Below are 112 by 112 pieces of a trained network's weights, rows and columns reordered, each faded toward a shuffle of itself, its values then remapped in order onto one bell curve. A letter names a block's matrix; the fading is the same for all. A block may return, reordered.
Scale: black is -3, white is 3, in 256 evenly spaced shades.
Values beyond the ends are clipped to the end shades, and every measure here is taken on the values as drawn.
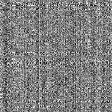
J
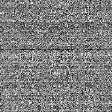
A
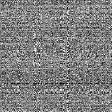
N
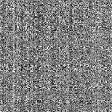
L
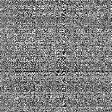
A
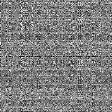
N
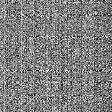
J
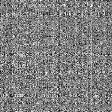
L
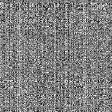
J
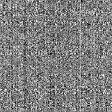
L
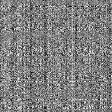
J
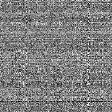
N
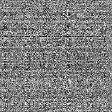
N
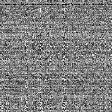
N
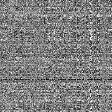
N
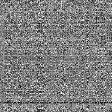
A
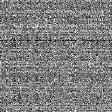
N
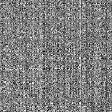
J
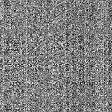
L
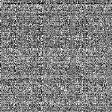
N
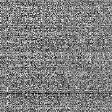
N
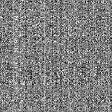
L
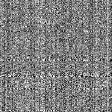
J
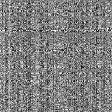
J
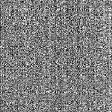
L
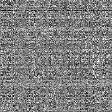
N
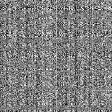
J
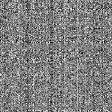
L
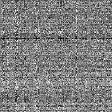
N
